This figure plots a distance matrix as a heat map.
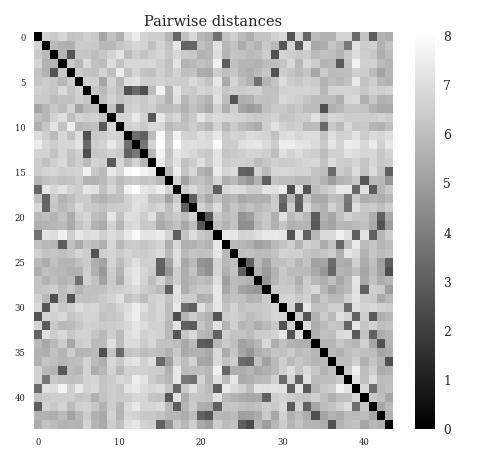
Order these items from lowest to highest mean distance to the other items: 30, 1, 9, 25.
25, 1, 30, 9
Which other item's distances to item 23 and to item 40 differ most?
3
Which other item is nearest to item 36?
43
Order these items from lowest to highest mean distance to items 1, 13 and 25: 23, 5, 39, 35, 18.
18, 35, 23, 5, 39
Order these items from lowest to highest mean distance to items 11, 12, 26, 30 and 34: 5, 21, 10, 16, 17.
21, 16, 10, 5, 17
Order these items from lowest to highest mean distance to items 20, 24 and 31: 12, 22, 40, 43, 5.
22, 43, 40, 5, 12
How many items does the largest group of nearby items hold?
7
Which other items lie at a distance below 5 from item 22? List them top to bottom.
0, 17, 31, 33, 39, 41
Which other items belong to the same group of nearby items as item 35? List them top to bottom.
8, 10
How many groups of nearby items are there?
12
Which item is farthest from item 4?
10
